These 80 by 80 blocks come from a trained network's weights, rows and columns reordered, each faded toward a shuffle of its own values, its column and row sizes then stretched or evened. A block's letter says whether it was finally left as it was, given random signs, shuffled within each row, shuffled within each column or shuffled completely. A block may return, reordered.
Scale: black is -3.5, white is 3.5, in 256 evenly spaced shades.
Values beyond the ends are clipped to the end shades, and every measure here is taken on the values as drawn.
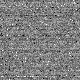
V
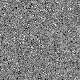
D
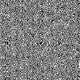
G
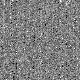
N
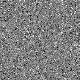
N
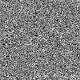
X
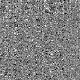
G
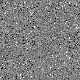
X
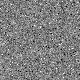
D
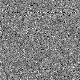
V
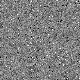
N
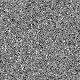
D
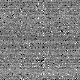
G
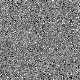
X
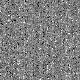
N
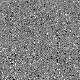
X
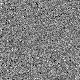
V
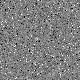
D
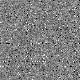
X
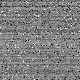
V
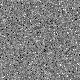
D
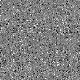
G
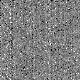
N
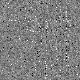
X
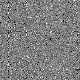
X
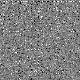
X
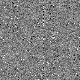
X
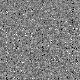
X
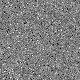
D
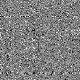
G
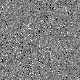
N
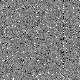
X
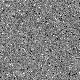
D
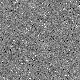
D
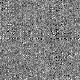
G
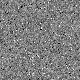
D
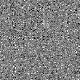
G
